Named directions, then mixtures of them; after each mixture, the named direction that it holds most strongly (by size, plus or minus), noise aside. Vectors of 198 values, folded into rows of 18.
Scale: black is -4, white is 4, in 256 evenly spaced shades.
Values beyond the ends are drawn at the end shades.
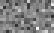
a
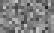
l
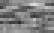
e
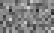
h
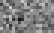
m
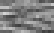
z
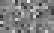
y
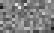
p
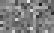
y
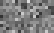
y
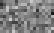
h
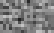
m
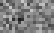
m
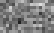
m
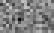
m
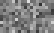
y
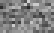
e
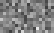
l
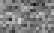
e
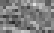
e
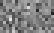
h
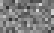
h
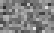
l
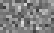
p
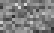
p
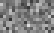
h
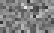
y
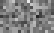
y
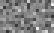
a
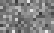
y
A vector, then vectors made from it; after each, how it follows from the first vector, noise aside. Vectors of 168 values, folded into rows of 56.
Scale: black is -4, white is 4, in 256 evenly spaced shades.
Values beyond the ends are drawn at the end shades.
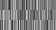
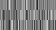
negated.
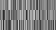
negated.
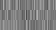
wrapped around, shrunk.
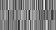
reversed, negated.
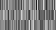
reversed, negated.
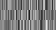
reversed, negated.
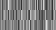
reversed, negated.
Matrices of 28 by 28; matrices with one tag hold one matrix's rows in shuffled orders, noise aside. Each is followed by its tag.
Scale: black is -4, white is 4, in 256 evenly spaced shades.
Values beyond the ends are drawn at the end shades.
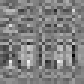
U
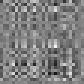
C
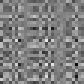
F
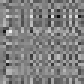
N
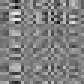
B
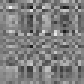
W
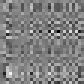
N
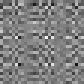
F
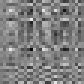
W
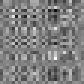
C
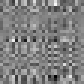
C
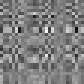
F
